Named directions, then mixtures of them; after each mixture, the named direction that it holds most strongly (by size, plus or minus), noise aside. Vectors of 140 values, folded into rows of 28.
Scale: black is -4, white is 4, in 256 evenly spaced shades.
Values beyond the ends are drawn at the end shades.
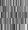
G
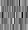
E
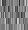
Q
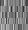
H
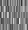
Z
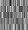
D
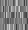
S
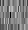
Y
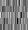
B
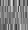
Y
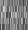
G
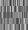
D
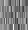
H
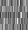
B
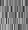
H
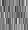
Q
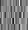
E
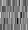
B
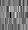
Y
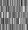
Z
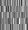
Z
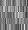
Q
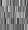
Q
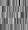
B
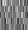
Q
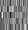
D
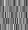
S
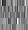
Q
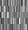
Z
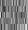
G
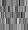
Q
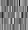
E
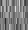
Q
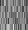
H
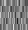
B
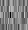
Y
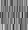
E
